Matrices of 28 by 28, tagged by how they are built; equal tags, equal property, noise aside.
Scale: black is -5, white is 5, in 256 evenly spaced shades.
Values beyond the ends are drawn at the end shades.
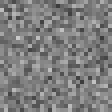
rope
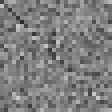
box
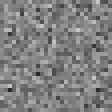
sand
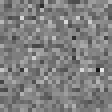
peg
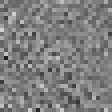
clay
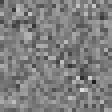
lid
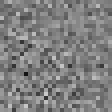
clay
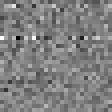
peg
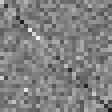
box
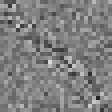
lid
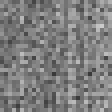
rope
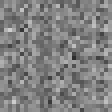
sand
